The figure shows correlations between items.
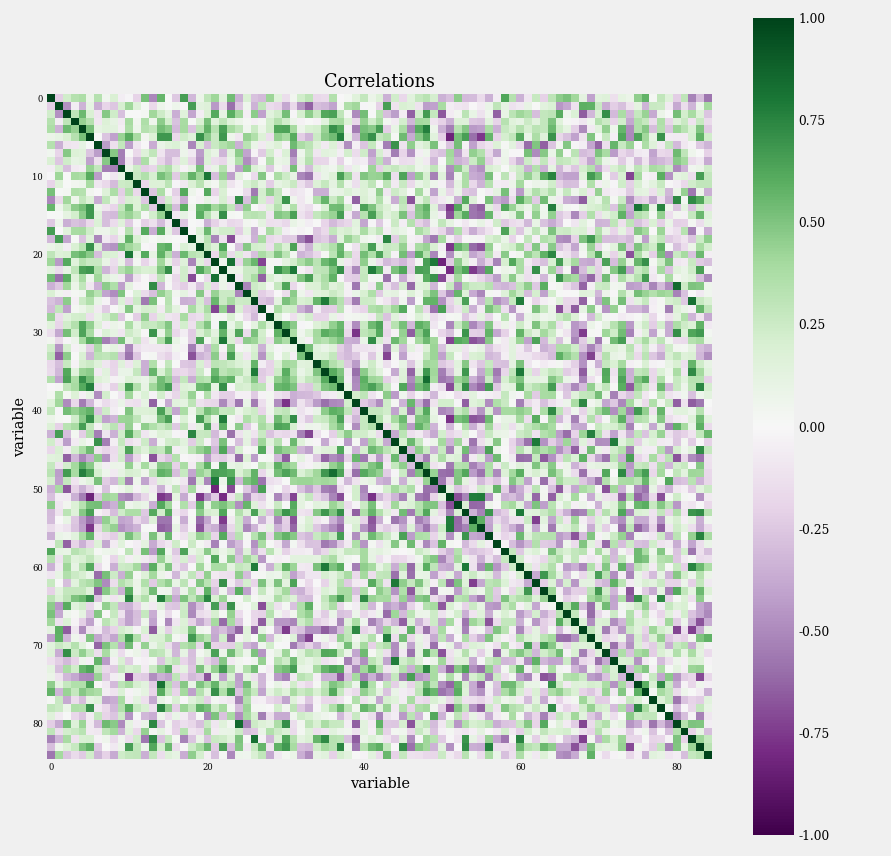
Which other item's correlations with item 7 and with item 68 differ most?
80
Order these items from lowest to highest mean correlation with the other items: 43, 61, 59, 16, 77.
16, 77, 43, 61, 59
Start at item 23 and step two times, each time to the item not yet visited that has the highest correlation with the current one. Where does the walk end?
49
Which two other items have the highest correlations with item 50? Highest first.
27, 57
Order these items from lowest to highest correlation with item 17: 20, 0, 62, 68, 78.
68, 62, 78, 20, 0
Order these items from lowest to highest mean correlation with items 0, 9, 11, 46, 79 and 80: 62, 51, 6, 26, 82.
51, 82, 26, 62, 6
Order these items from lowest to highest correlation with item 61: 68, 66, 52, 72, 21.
72, 52, 66, 68, 21
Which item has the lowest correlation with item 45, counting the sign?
67
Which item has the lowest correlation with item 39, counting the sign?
30
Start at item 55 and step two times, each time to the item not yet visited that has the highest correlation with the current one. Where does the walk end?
54
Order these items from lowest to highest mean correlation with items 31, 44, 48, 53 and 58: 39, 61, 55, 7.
55, 39, 7, 61
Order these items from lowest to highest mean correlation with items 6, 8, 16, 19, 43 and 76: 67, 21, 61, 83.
61, 67, 83, 21
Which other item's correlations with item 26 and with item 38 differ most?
82
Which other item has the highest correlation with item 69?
43
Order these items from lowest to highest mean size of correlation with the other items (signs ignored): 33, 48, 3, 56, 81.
81, 3, 33, 56, 48
